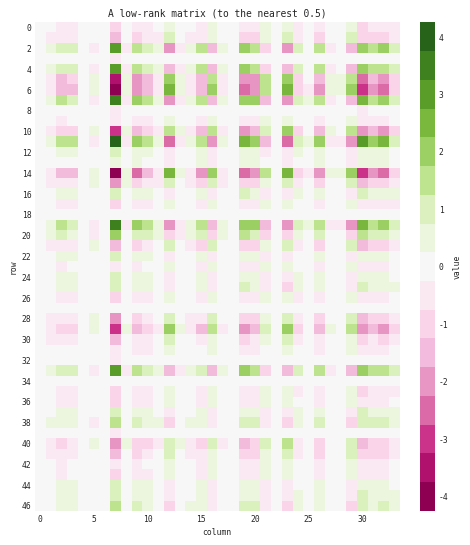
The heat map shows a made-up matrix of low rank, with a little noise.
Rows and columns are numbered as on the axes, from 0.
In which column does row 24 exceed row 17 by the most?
7
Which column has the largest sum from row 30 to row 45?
23
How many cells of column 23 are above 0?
22
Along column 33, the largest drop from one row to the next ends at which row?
5
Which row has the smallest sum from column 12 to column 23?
11
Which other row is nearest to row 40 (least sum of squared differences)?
15
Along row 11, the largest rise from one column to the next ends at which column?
30
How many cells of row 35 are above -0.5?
20
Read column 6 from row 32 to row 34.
0 0 0
